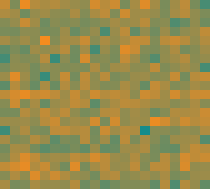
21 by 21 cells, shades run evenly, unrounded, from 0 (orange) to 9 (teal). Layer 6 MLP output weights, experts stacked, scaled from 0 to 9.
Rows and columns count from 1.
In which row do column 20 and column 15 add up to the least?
11
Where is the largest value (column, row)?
15, 15
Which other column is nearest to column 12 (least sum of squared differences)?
6
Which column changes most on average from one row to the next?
5
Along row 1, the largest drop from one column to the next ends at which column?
3
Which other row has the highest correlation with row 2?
16
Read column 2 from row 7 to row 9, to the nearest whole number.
4 4 1
